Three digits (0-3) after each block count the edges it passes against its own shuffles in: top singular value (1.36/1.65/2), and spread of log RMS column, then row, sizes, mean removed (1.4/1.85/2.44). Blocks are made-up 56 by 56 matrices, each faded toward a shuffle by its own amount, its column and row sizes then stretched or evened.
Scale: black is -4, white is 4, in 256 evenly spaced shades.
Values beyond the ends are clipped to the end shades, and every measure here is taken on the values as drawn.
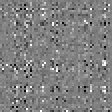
3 3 2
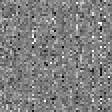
1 3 0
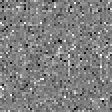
1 0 0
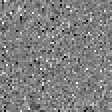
0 1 0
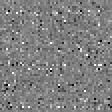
0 1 2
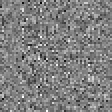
2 2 0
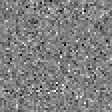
1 0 0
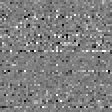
0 0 3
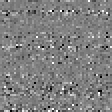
1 1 3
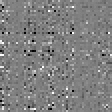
2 3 2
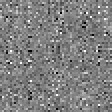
2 2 1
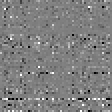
2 2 3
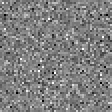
0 0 1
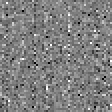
1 2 0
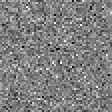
2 0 0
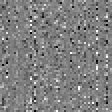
2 3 0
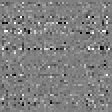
1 2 3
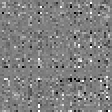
0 3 3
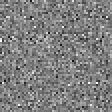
0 0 1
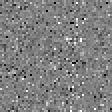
0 1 0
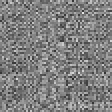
3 1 0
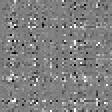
2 3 3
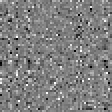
2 2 0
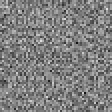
3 0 0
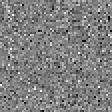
1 0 0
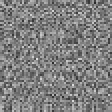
3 1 0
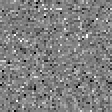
1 0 0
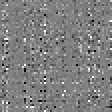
0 3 2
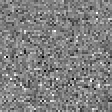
0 0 2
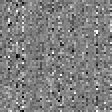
0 3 0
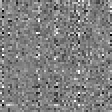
2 3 2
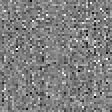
2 2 0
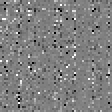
1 3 1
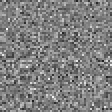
3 0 1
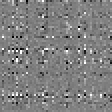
3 3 3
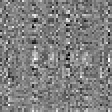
3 3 1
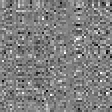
3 3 1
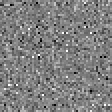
0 0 1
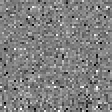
0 1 2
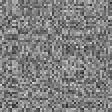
3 1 1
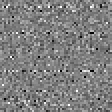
2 0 2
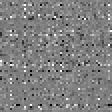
0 2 3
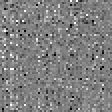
1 2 1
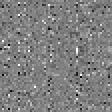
2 2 0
